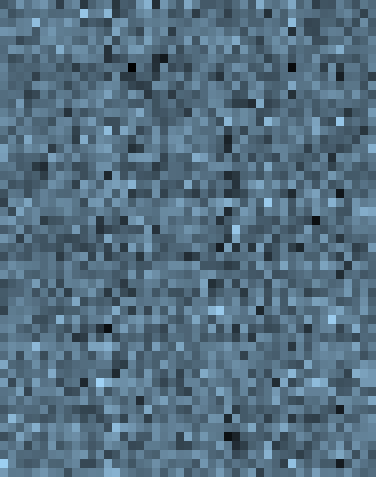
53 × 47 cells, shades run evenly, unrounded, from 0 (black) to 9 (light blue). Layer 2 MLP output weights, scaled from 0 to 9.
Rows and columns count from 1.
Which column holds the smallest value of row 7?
21
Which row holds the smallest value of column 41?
8
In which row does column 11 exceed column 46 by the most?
2
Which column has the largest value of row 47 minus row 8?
17
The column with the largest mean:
26
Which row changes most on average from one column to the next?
28
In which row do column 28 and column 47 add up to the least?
9
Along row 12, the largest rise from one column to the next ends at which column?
33
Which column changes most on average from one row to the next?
14
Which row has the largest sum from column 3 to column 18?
39
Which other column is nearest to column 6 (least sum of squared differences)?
38
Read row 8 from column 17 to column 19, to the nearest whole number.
0 5 4
